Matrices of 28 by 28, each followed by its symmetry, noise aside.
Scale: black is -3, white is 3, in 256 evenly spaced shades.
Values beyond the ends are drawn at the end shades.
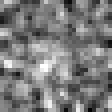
symmetric across the other diagonal.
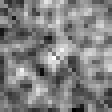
symmetric across the other diagonal.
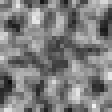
same after a half turn.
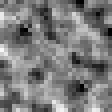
symmetric across the other diagonal.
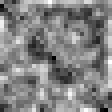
symmetric across the other diagonal.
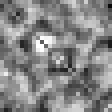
symmetric.
